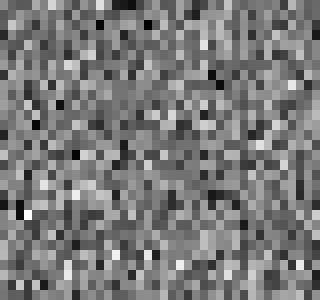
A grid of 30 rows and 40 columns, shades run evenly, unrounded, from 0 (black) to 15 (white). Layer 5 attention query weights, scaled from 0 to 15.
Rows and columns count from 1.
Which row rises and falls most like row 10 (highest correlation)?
30
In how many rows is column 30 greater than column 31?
20
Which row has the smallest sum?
23
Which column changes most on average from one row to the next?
26
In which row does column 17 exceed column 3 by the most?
22
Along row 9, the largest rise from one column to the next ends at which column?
8
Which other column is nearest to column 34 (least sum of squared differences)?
12
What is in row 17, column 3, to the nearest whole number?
10
